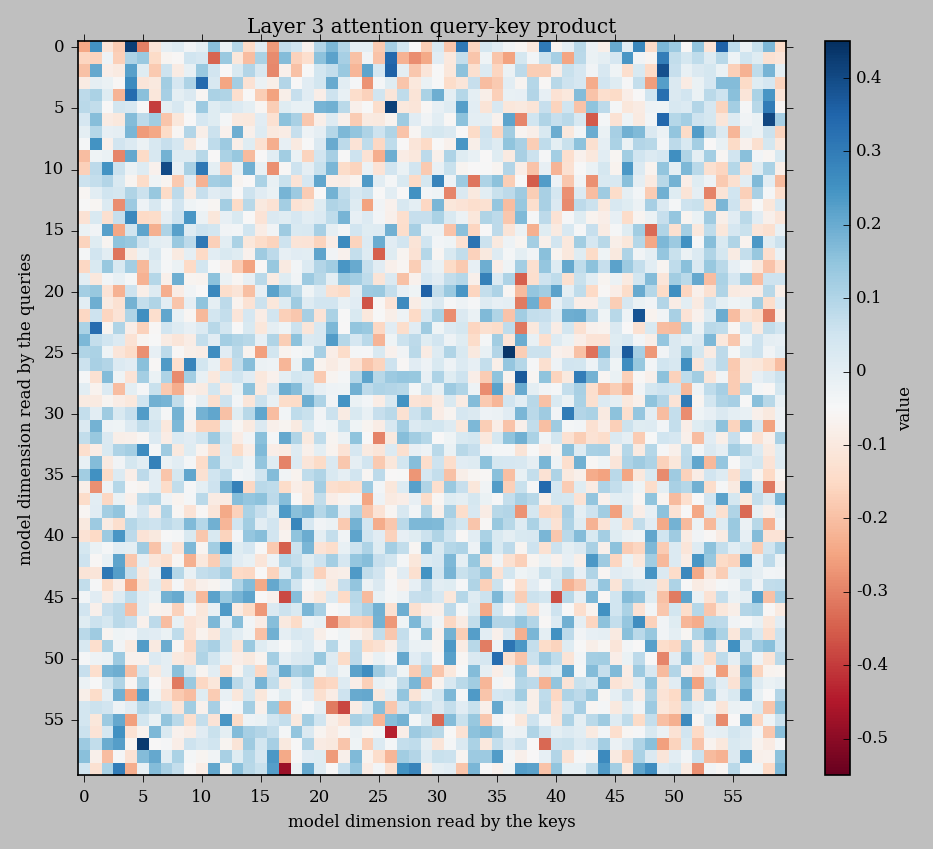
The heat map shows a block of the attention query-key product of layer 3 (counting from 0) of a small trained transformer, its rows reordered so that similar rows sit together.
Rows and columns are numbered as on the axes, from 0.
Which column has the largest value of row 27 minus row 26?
24
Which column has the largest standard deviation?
49
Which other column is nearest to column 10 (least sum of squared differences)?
55
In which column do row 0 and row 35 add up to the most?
1
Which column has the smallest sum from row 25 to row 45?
58
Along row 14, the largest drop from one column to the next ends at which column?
5
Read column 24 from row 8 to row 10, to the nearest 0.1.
0.1 -0.1 0
